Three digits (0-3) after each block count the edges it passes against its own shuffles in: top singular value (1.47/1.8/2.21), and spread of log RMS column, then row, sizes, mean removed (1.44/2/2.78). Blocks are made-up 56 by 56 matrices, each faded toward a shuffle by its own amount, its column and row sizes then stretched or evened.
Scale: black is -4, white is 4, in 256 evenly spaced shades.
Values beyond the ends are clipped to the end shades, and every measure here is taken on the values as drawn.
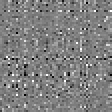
3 2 2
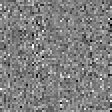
1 2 0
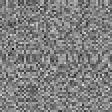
3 0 0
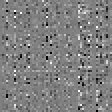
0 3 2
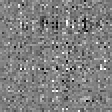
2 2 2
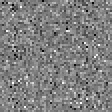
0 1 0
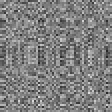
3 2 1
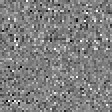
1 0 1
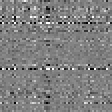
3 1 3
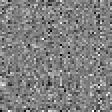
2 2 1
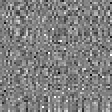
3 1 1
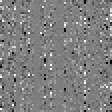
0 3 0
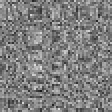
3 1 0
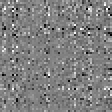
1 3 2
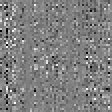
3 3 1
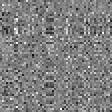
3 1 1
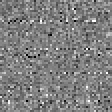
1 1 2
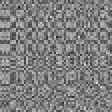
3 0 1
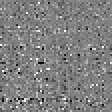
0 1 2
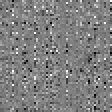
0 3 1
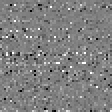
0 0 2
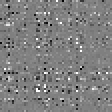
2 2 3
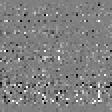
0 1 3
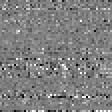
1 0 3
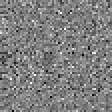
2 0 1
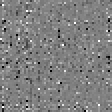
1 2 1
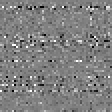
1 1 3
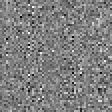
2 2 0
